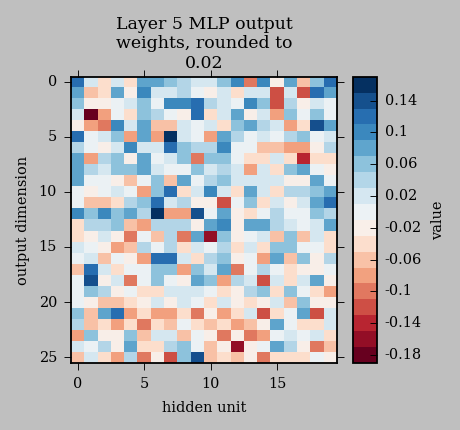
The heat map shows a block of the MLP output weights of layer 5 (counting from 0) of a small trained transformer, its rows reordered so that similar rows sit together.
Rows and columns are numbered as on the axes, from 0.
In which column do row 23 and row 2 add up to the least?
15
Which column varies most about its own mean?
7
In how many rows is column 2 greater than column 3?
9
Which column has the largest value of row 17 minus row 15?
1
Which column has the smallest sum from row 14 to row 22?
4
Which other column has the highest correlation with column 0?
5
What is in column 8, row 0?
0.04
